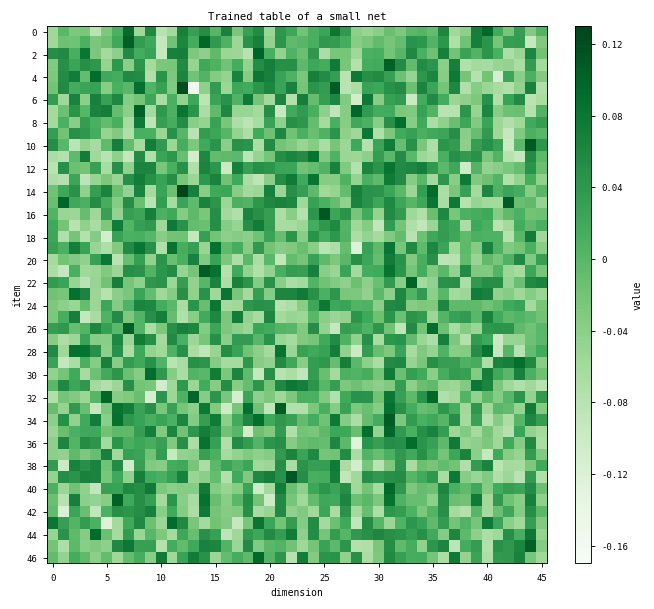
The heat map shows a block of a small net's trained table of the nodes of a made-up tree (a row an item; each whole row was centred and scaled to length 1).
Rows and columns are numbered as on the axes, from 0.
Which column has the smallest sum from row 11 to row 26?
16
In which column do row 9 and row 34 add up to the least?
42
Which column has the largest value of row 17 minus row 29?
11
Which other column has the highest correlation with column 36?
9
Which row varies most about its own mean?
5
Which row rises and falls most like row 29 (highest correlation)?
40
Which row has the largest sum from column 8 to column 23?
34
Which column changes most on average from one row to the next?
22
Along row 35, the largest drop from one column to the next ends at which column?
30
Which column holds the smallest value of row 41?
20
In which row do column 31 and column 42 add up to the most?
15
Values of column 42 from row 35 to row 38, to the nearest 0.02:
-0.08 0.02 -0.04 -0.06
